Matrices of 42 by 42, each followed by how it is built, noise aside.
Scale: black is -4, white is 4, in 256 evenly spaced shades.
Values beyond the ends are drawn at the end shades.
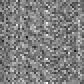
repeating rows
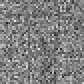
blocks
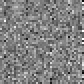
uneven columns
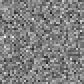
repeating rows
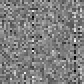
uneven columns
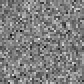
noise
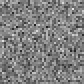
repeating columns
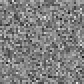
noise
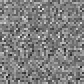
repeating columns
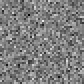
noise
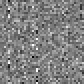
uneven columns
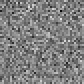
repeating columns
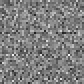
repeating columns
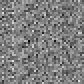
repeating rows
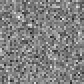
noise
